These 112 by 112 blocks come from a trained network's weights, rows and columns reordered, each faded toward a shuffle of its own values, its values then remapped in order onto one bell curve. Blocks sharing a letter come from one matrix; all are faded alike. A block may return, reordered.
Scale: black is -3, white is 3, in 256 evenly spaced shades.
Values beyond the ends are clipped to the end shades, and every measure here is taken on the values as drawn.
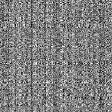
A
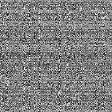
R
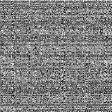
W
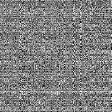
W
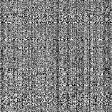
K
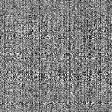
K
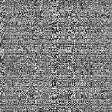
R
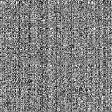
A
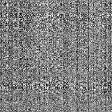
A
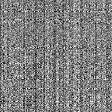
K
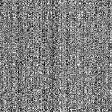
A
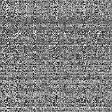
W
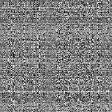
W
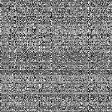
R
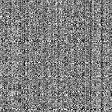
A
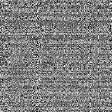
R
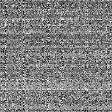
W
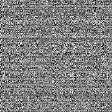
R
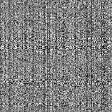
K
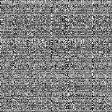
R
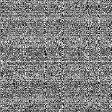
W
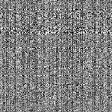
K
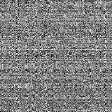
W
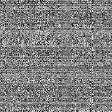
R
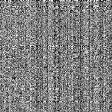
K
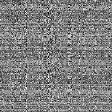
R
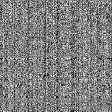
A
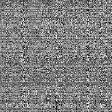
R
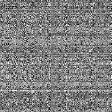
W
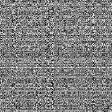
W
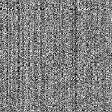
A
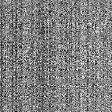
K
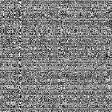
R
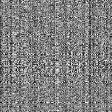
K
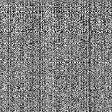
K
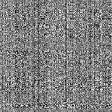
A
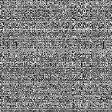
W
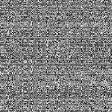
R
